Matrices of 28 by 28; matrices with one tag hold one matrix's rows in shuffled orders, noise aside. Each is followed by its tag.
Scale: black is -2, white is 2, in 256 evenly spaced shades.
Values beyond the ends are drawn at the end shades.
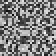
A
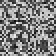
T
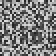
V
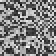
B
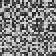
V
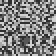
A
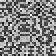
A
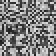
T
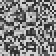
B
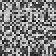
V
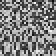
V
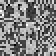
B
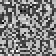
A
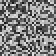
T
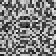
A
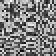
B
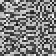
B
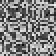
T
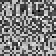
V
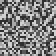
A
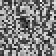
A
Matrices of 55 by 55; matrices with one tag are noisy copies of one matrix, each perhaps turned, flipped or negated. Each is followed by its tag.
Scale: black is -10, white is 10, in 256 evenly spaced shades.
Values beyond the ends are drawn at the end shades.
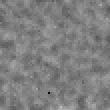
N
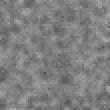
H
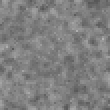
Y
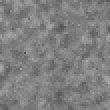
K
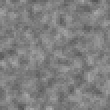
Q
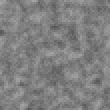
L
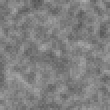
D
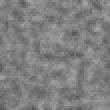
L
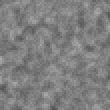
Q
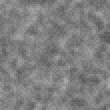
D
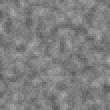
Q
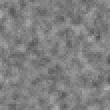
Q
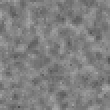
Q
